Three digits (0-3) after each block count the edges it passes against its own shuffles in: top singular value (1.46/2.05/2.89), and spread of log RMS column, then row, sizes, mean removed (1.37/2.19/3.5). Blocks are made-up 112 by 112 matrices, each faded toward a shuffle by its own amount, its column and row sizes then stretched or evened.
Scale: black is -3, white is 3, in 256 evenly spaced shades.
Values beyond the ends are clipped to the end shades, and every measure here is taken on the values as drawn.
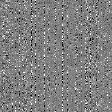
0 3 0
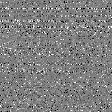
2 0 2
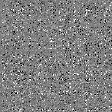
0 2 2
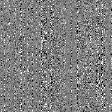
1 3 1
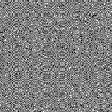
3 1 0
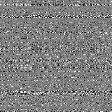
2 0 3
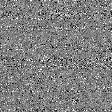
1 1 2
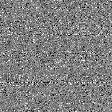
1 0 2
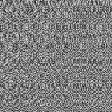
3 0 1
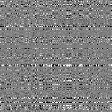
3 2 3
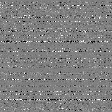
1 0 3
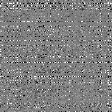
2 2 3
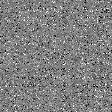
0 1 2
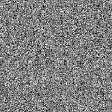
1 1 1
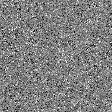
0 1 0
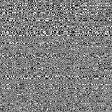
2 0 3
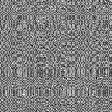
3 1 0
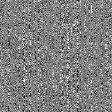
1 3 0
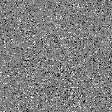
1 1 1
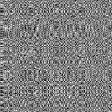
3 2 2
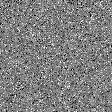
0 0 0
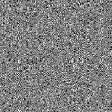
2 2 0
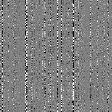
3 3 0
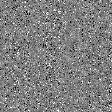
0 2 0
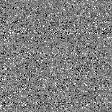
0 1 2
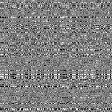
3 0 3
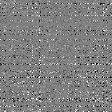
1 2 3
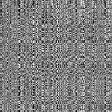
3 3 0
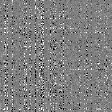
1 3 2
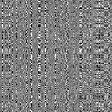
3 3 1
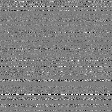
2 0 3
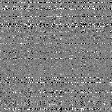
2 2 3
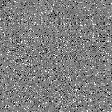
2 0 1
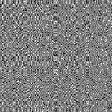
3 2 0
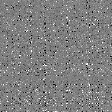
0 2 2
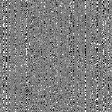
2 3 1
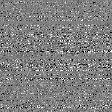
1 1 3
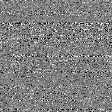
0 0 3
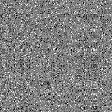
2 1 0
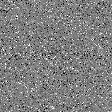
1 0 1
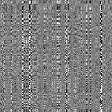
3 3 0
